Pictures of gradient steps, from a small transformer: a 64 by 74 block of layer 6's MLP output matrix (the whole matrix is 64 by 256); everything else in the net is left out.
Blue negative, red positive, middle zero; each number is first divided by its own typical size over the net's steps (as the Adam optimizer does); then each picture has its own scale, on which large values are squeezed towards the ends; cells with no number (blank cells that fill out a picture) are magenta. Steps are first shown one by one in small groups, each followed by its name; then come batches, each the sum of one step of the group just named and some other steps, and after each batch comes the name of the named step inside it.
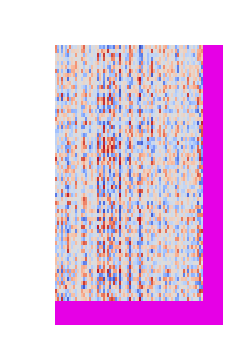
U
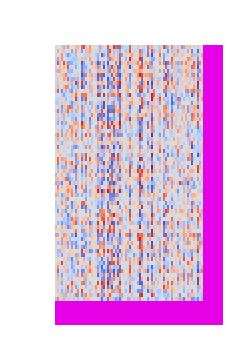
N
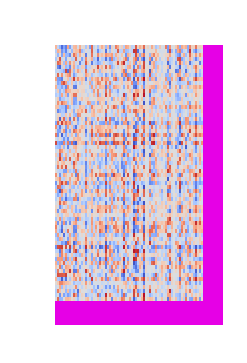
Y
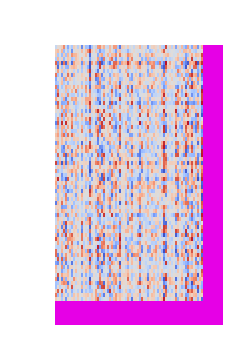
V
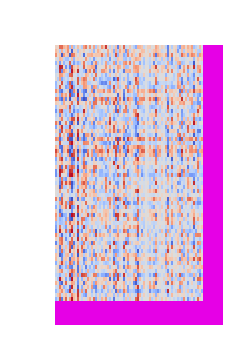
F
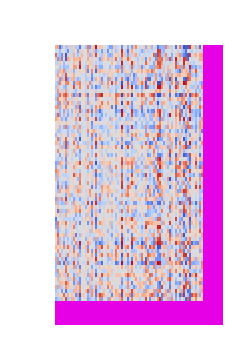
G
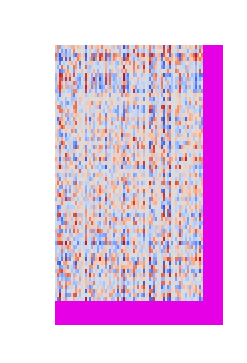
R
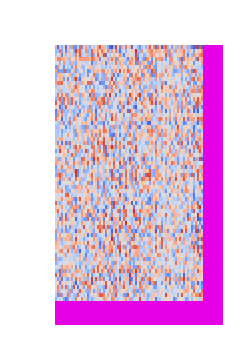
U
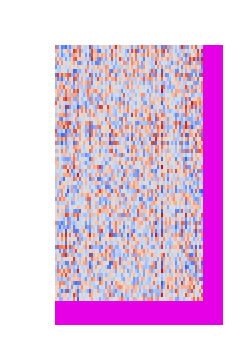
Y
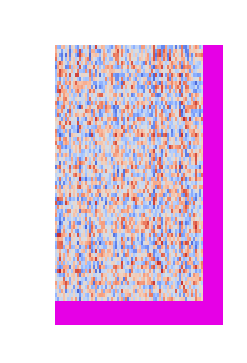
G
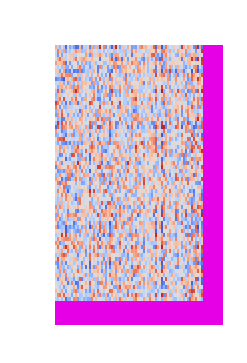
V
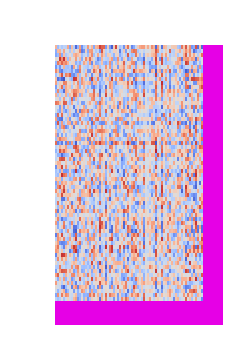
Y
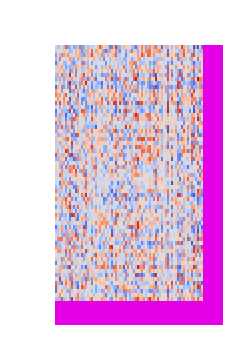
F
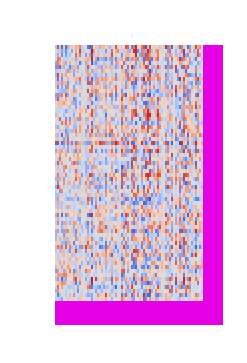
Y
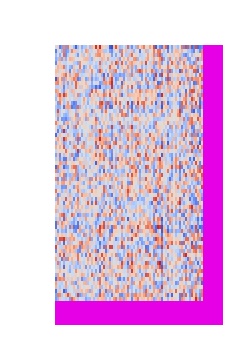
G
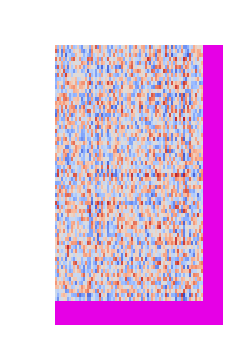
G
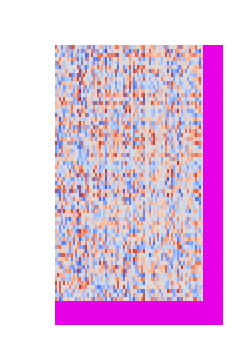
Y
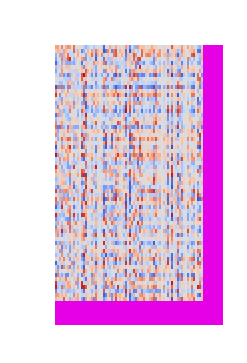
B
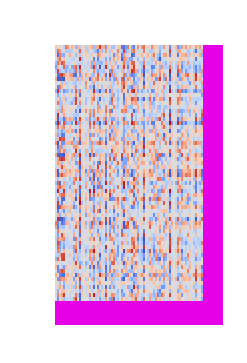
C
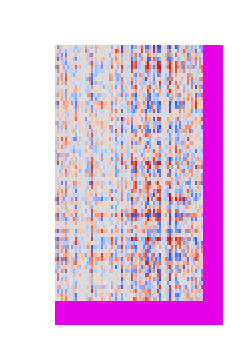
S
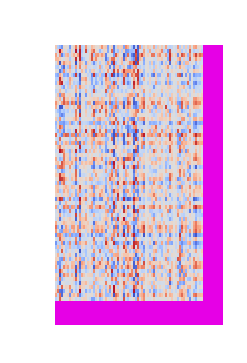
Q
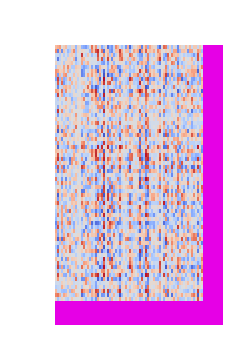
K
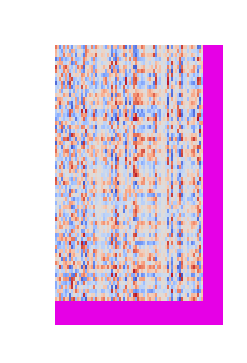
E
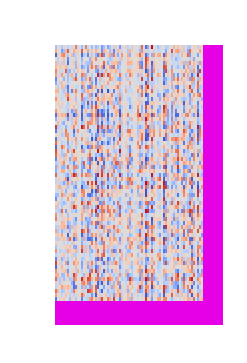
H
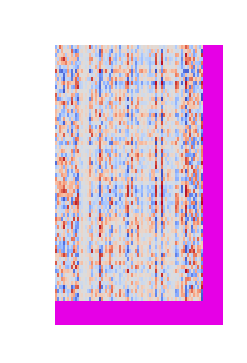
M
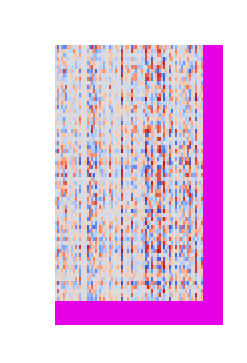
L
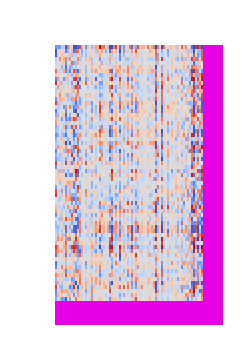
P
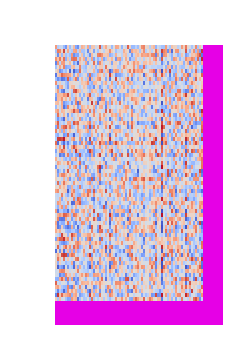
C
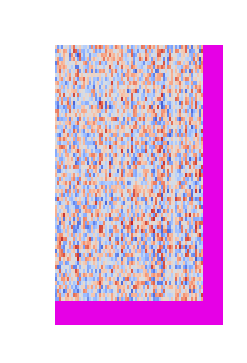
L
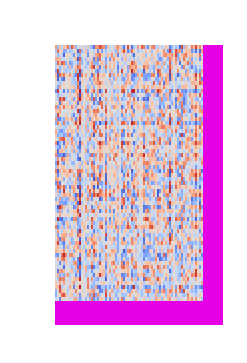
C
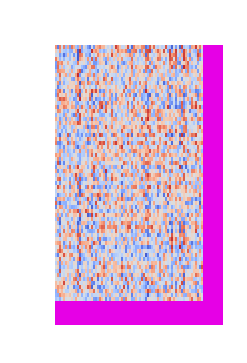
K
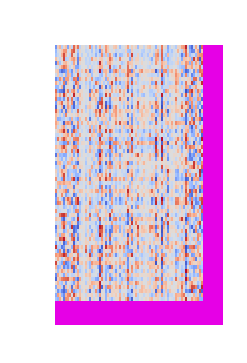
M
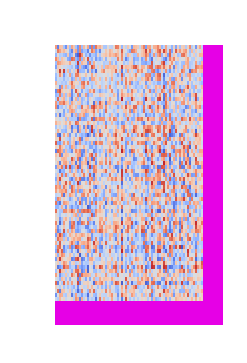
L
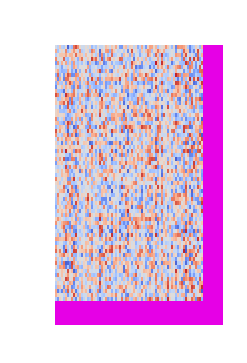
M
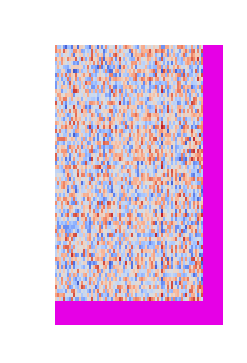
B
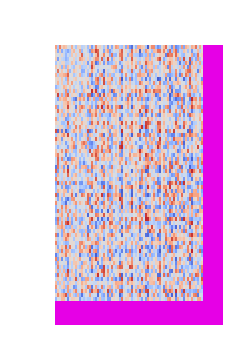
K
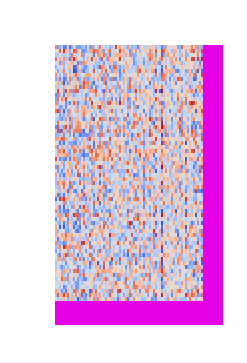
K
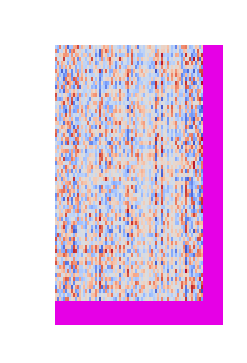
M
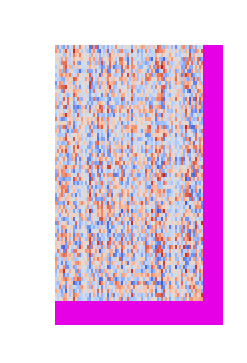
L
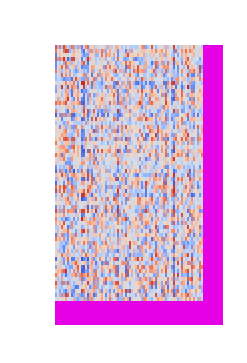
H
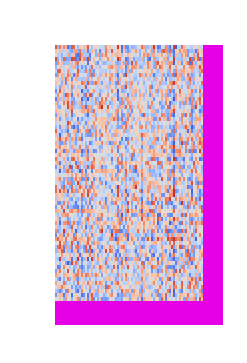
S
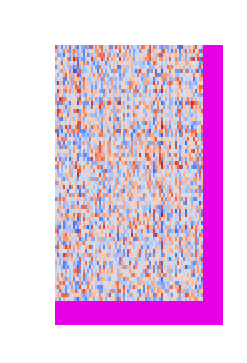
K
